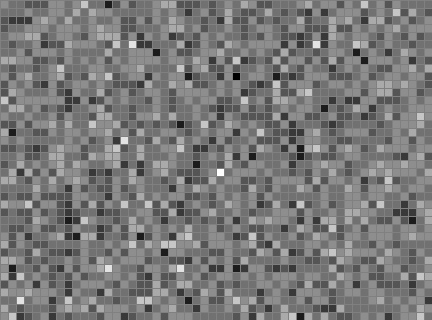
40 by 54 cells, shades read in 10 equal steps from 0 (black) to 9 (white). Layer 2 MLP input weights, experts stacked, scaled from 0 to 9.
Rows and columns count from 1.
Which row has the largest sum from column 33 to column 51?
32
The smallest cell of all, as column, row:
30, 10
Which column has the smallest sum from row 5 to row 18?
41
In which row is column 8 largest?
9
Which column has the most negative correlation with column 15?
16
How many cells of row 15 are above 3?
38
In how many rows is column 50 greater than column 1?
14
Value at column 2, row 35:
2
